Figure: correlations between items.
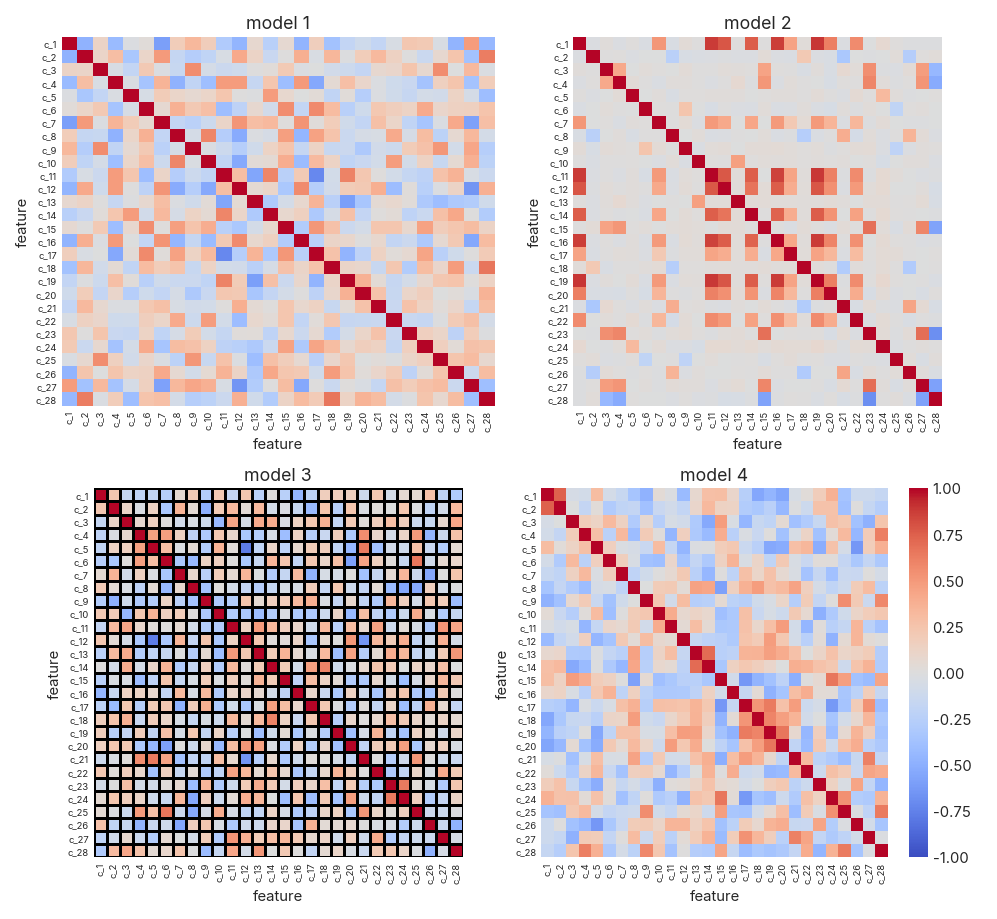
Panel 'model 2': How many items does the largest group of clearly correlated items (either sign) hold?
10
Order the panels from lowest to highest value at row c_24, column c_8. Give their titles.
model 3, model 4, model 2, model 1
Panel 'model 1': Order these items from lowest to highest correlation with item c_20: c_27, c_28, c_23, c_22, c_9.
c_9, c_22, c_27, c_23, c_28
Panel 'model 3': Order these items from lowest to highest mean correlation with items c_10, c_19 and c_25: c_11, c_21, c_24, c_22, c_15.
c_11, c_24, c_15, c_22, c_21
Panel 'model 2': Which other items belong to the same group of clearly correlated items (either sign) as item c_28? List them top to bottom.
c_3, c_4, c_15, c_23, c_27
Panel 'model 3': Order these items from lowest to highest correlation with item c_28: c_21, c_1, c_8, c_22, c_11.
c_1, c_21, c_8, c_22, c_11
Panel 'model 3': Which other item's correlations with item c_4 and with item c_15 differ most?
c_21
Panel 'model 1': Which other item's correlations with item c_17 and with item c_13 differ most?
c_24
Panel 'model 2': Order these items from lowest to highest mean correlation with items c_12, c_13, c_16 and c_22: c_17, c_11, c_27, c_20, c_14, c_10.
c_27, c_10, c_17, c_20, c_14, c_11
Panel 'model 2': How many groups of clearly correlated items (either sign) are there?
6
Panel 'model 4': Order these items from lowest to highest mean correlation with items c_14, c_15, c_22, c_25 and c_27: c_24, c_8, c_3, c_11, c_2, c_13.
c_11, c_3, c_2, c_8, c_13, c_24
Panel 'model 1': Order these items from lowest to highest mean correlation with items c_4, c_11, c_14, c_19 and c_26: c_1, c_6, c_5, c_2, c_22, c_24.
c_1, c_6, c_24, c_22, c_2, c_5
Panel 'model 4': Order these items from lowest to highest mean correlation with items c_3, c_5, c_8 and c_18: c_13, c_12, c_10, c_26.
c_26, c_12, c_10, c_13
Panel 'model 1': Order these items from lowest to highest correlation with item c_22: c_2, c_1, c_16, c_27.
c_16, c_1, c_2, c_27
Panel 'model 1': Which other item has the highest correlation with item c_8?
c_10
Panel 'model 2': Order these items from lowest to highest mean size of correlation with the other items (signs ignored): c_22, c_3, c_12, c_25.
c_25, c_3, c_22, c_12
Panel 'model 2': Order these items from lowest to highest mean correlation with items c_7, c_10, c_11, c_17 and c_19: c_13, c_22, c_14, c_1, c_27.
c_27, c_13, c_22, c_14, c_1
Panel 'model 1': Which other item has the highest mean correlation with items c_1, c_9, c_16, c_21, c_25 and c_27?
c_3
